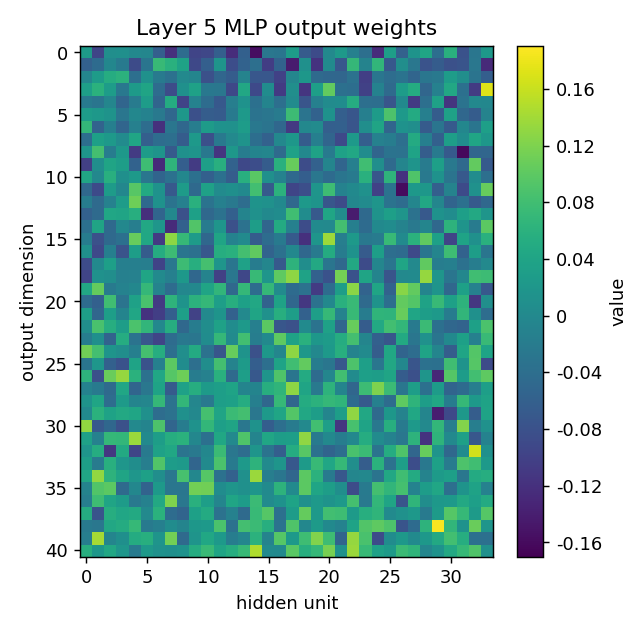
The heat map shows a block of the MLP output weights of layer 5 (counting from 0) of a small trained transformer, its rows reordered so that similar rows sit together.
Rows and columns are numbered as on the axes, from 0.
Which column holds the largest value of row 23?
16
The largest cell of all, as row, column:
38, 29
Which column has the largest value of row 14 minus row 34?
21
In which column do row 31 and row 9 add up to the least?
28
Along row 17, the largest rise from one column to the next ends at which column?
17
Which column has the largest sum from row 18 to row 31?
22
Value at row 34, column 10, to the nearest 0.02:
0.1
